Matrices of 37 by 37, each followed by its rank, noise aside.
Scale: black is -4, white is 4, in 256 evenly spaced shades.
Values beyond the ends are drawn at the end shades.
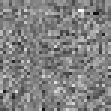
eight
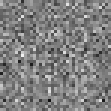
eight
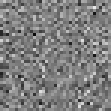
eight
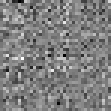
five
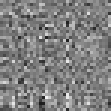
six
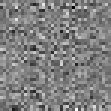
five
